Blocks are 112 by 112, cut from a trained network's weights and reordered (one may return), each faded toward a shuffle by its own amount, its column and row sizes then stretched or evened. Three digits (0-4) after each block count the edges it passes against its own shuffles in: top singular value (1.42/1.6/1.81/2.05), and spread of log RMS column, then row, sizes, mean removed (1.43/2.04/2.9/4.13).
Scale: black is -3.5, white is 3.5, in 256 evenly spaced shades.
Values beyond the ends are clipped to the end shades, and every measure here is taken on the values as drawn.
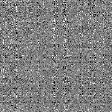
1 3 2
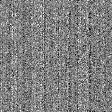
3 2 1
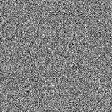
3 0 1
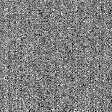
1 0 2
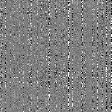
4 4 1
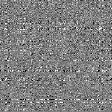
3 2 3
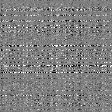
3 1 4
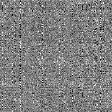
1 3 0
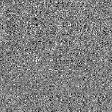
2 1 3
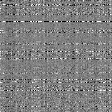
4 0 4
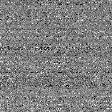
1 1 3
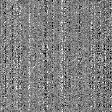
4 3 2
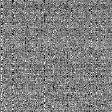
2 3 0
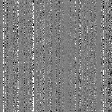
4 4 1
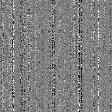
4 4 1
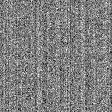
3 0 0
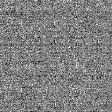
1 2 0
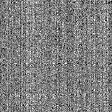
4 1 2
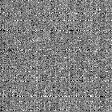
2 0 3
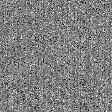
0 1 1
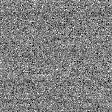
0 1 0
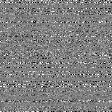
1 0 4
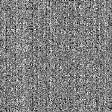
3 1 2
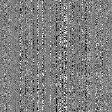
2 4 0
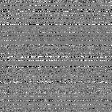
2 1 4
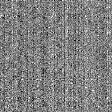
4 1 2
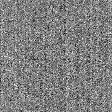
1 0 1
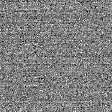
1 1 1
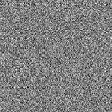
4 0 2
